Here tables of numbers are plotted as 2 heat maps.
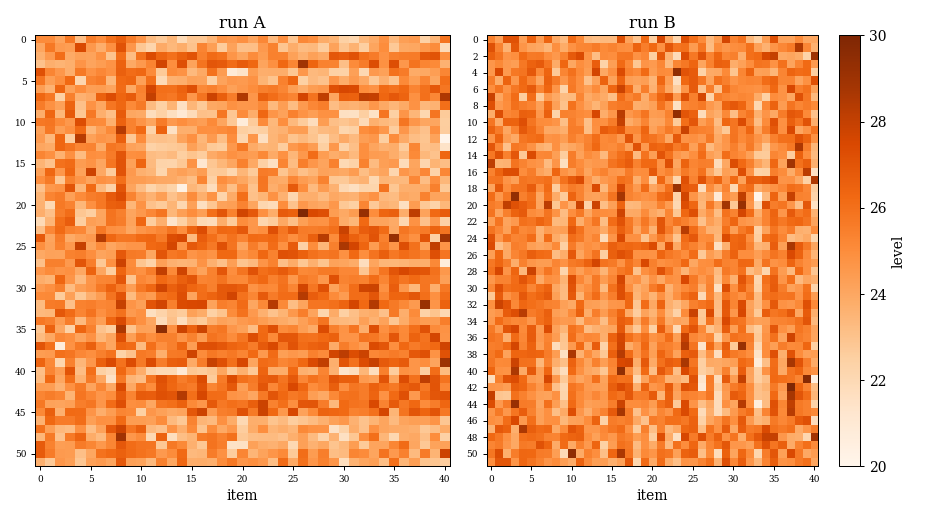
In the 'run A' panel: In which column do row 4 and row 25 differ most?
30
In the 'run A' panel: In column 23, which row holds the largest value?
32
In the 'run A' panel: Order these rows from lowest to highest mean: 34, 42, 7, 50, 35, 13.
13, 34, 50, 35, 42, 7
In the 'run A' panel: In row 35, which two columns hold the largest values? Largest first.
12, 8
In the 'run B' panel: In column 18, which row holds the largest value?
13
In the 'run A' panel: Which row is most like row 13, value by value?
33
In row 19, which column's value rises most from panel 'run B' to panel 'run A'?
33
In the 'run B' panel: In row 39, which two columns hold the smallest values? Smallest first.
33, 26
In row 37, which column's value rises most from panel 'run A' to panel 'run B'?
2
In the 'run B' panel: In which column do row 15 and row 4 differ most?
23
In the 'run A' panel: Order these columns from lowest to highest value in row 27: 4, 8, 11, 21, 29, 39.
11, 21, 29, 39, 4, 8
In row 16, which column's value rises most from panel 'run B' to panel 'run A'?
40
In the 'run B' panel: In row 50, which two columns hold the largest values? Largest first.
10, 16
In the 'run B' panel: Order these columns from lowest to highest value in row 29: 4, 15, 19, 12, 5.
19, 12, 15, 5, 4
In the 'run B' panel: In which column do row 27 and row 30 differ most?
28
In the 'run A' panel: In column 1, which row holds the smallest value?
20
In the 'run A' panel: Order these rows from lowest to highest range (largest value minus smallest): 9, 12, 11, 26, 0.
26, 0, 9, 11, 12
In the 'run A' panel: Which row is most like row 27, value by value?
1
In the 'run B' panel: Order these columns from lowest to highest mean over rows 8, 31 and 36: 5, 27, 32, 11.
11, 27, 32, 5
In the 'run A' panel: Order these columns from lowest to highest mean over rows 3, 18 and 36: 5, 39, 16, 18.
16, 5, 18, 39
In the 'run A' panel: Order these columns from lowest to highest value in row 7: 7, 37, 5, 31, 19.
5, 37, 19, 31, 7
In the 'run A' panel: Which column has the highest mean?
8
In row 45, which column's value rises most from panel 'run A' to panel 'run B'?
10
